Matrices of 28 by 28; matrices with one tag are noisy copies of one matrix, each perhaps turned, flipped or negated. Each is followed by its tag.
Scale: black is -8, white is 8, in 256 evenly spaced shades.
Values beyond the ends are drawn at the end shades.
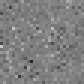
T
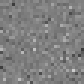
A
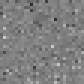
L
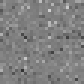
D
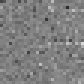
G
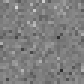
D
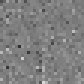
G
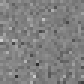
G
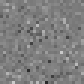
T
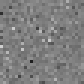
T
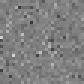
T
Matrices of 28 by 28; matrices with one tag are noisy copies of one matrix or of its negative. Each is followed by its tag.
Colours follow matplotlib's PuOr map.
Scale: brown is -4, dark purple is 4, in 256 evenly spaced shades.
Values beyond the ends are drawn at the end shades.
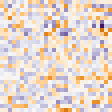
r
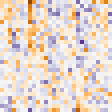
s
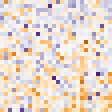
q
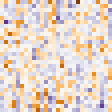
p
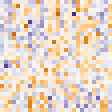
s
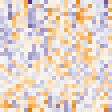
s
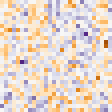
s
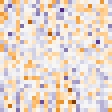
p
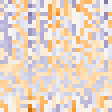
s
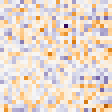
r
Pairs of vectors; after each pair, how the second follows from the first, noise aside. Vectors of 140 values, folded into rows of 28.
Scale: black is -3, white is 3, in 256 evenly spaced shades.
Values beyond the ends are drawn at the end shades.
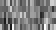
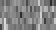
negated, partly zeroed.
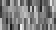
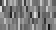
wrapped around, partly zeroed.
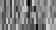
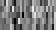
wrapped around.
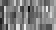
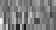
negated, partly zeroed.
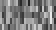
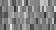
wrapped around, partly zeroed.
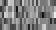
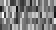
sign-scrambled.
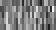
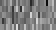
wrapped around, negated, partly zeroed.
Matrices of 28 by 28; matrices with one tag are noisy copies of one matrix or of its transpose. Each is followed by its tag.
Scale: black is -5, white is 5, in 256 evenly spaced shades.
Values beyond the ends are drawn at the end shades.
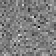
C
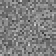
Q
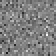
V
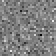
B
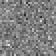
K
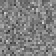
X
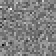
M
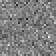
K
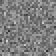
X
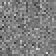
K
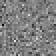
C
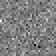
Q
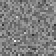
C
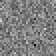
Q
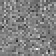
K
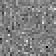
X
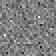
V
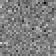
M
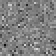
K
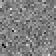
M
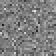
C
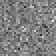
B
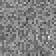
K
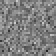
X
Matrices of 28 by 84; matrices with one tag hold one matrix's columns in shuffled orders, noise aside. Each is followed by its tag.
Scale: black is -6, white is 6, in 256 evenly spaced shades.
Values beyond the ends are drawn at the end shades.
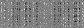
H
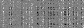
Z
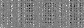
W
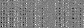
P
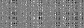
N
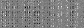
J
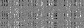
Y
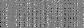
P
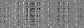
H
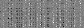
P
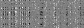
Z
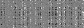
Z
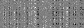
Z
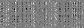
H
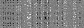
N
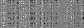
N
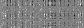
Y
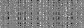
N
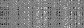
Z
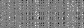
N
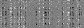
Z
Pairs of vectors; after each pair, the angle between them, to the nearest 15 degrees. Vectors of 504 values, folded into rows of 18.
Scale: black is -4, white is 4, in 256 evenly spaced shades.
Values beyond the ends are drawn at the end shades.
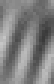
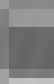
90 degrees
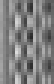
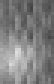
60 degrees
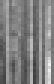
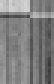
120 degrees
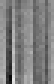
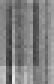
30 degrees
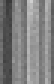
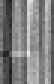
15 degrees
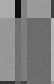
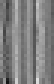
105 degrees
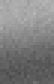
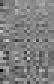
75 degrees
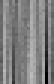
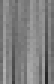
15 degrees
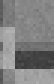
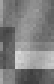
150 degrees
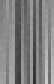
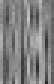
120 degrees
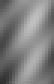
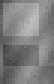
45 degrees
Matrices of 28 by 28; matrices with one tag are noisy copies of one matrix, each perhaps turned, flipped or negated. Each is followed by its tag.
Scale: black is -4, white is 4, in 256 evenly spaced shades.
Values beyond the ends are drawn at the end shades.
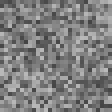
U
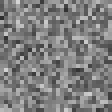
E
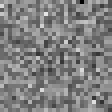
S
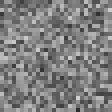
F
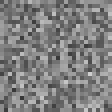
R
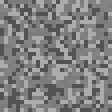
F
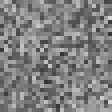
U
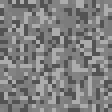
R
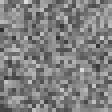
E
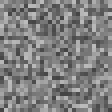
S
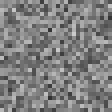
F
